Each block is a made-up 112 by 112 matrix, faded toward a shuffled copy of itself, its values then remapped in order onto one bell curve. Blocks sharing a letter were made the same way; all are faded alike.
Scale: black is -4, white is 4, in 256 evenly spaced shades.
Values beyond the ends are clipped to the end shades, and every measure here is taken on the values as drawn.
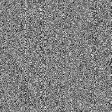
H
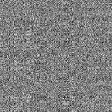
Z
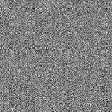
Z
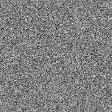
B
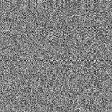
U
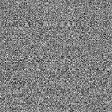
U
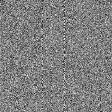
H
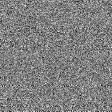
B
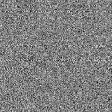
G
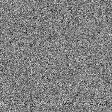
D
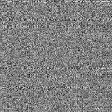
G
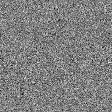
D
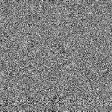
G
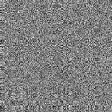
Z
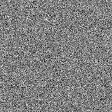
D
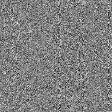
H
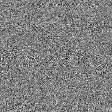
B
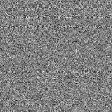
U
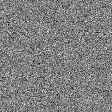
D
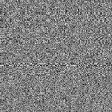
U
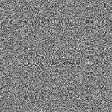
Z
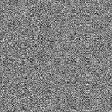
Z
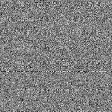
G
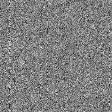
H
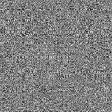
G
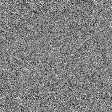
D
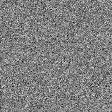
D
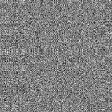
Z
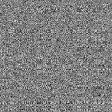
U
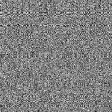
U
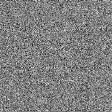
B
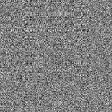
Z
